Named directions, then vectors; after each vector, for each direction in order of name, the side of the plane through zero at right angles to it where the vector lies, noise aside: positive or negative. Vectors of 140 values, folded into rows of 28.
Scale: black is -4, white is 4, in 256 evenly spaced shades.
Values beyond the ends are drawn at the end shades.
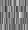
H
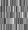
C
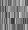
negative, positive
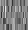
positive, negative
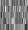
positive, negative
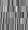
negative, negative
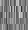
positive, positive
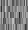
positive, negative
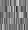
positive, positive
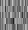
negative, positive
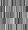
positive, negative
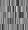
negative, negative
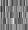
positive, negative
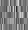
positive, positive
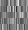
positive, positive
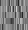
negative, negative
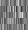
positive, positive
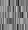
negative, negative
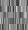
negative, negative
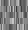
positive, positive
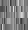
positive, positive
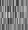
negative, negative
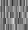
positive, negative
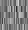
positive, positive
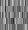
negative, positive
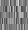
positive, positive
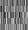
positive, negative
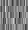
positive, negative
